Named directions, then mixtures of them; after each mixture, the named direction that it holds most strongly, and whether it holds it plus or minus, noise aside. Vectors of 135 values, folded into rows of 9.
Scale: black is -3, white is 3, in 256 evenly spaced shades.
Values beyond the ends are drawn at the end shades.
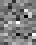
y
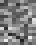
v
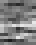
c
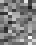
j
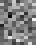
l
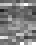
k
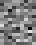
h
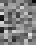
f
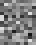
f, minus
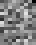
f, plus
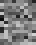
f, plus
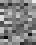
f, minus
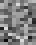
v, minus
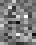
y, minus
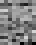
k, minus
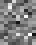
y, minus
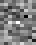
y, plus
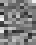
f, minus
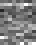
k, plus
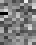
j, plus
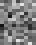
l, plus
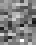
v, minus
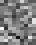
v, plus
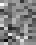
v, minus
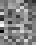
f, plus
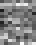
k, plus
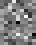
y, minus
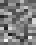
v, plus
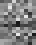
y, minus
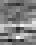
c, plus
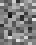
l, plus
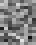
v, minus
